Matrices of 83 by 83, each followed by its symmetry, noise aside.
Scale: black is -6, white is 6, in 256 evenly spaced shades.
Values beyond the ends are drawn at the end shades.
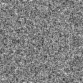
mirrored top to bottom.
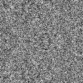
mirrored top to bottom.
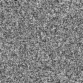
no symmetry.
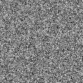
antisymmetric.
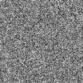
no symmetry.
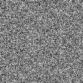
mirrored top to bottom.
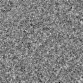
symmetric.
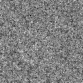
symmetric across the other diagonal.
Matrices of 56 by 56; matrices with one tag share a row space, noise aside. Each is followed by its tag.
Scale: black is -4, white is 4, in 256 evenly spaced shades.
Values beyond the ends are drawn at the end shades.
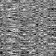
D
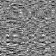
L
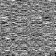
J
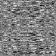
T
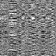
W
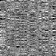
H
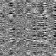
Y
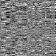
J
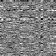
D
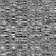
J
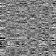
H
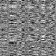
W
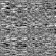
J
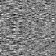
L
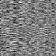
L
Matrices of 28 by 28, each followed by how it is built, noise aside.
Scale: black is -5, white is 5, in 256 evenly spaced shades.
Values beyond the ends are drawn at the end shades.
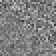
upper triangular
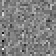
uneven columns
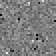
sparse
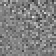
upper triangular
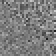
upper triangular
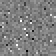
sparse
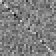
diagonal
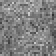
smooth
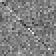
diagonal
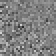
lower triangular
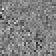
lower triangular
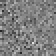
lower triangular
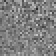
upper triangular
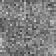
smooth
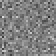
low rank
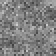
smooth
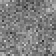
smooth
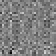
low rank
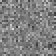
low rank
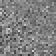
lower triangular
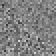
lower triangular
